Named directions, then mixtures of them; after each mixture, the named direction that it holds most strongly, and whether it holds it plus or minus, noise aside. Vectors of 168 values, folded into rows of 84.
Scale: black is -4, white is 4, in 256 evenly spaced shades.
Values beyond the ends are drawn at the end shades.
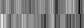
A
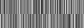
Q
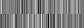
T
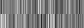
T, minus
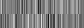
T, plus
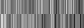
A, plus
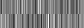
T, minus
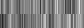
A, minus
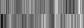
A, minus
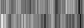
A, plus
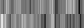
A, plus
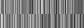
Q, minus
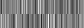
T, minus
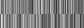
Q, minus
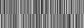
Q, plus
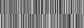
Q, plus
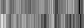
A, plus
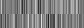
T, plus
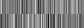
T, plus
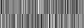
T, minus
